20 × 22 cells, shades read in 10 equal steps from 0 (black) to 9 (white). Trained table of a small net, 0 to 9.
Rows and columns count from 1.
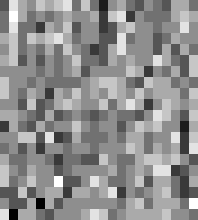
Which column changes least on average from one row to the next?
2
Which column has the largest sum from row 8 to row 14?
22
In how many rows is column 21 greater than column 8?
4
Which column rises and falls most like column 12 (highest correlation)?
19
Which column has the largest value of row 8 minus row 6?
12
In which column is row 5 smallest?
11
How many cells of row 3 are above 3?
18
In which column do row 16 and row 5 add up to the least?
20
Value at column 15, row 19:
6
